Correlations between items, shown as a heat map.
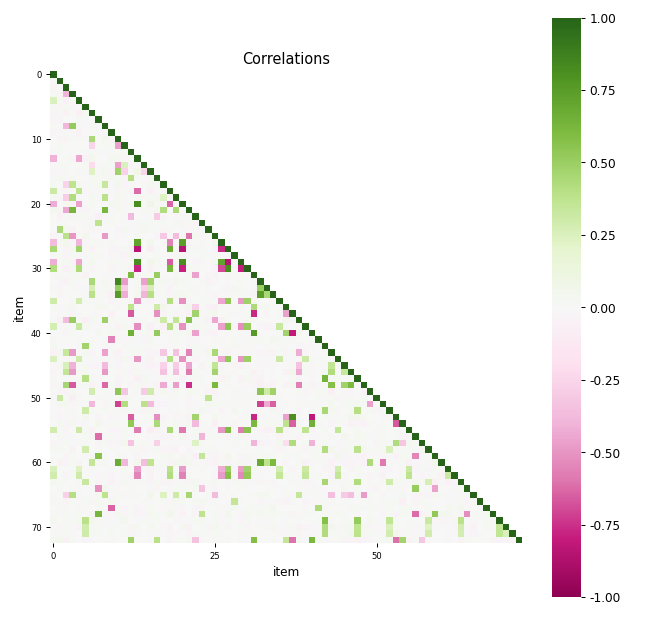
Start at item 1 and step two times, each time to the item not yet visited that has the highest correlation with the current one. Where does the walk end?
50
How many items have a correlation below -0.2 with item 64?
4
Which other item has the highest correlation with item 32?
10
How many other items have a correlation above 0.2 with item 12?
6
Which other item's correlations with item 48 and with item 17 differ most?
21
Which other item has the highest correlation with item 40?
31
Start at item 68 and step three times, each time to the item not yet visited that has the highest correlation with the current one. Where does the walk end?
23
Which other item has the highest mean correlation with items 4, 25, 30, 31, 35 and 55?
27
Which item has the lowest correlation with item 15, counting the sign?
51
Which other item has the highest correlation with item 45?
48
